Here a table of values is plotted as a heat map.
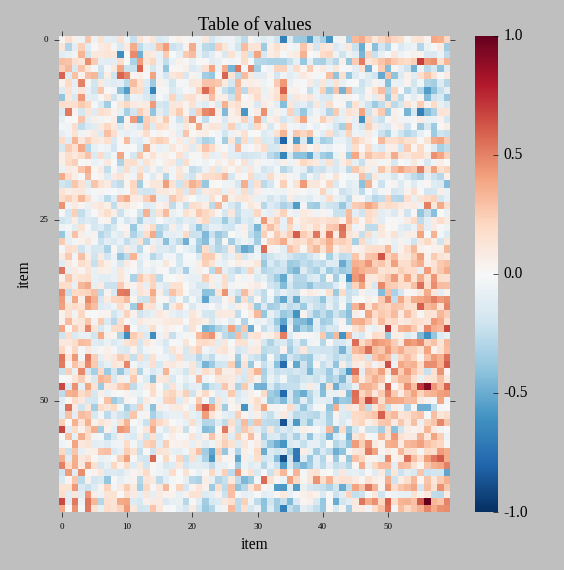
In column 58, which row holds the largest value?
58
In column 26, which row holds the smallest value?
4
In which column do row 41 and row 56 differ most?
34
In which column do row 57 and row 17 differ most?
36
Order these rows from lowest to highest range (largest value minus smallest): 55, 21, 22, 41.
21, 22, 55, 41
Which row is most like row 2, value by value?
11
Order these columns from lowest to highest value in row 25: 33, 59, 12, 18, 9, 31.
12, 18, 9, 59, 33, 31
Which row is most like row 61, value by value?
29
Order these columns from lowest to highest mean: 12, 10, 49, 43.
43, 12, 10, 49
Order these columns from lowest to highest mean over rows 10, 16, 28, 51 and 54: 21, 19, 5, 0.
19, 5, 21, 0
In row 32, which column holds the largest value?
0
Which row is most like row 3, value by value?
37
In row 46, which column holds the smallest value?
44
